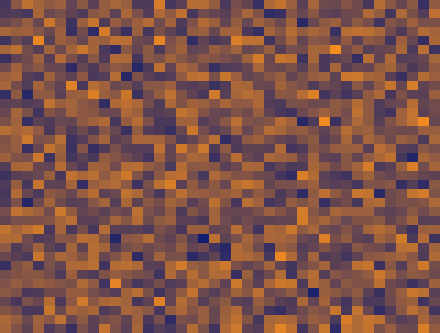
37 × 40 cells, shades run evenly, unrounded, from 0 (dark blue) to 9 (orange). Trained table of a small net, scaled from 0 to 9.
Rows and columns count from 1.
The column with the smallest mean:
14
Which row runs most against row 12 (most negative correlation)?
26
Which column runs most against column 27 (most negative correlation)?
17
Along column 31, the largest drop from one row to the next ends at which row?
7
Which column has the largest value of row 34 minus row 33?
15
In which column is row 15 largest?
18
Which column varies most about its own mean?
39
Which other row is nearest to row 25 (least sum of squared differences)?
24
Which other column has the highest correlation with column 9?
12
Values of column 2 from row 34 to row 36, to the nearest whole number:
2 4 5
